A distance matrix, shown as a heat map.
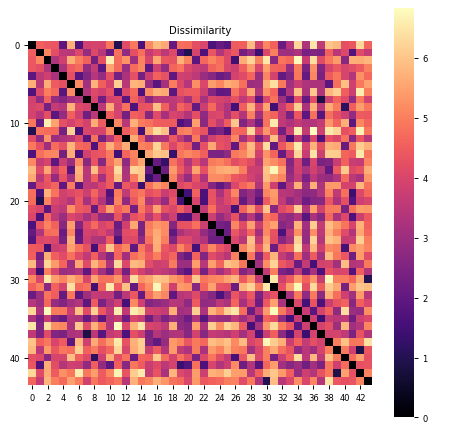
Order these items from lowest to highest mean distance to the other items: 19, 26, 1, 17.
1, 19, 17, 26
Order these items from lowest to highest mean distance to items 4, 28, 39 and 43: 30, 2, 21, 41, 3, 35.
35, 41, 30, 3, 21, 2
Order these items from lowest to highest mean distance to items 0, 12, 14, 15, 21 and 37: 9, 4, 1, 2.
4, 9, 1, 2
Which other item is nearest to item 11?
0
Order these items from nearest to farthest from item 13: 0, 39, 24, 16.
24, 0, 39, 16
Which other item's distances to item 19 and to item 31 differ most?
10
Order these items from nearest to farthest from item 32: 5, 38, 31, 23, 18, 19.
18, 23, 19, 31, 5, 38
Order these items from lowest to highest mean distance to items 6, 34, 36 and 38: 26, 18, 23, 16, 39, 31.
16, 39, 18, 23, 26, 31
